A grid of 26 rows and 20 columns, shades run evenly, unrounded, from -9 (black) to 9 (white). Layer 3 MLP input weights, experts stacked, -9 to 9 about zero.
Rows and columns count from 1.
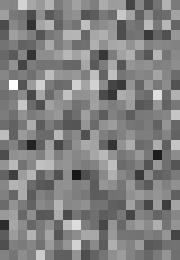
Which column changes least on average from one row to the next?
11
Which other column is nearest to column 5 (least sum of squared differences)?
19
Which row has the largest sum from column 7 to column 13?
4
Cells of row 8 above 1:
7
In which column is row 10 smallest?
13
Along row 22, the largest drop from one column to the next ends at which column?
8
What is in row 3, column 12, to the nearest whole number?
1
